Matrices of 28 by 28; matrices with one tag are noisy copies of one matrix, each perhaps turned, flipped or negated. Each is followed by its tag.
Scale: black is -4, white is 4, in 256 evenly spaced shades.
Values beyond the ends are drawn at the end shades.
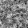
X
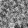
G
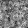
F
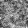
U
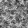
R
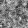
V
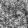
U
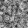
X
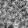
G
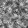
R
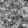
V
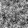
F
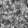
X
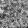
G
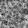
G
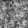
F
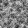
R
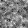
V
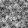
V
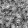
X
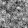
V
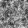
F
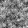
V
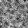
R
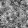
V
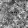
U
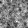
V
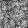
F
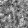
X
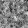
X
